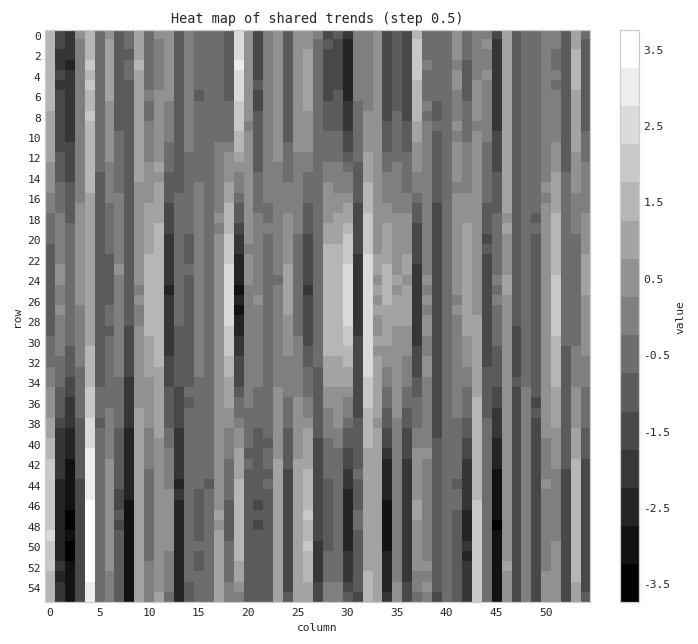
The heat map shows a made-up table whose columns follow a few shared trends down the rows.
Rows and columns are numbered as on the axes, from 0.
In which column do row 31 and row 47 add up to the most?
4
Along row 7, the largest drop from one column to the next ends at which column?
1
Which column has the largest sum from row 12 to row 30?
32
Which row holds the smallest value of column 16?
44
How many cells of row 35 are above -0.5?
25
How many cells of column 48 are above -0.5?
21
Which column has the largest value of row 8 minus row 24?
19
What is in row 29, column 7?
0
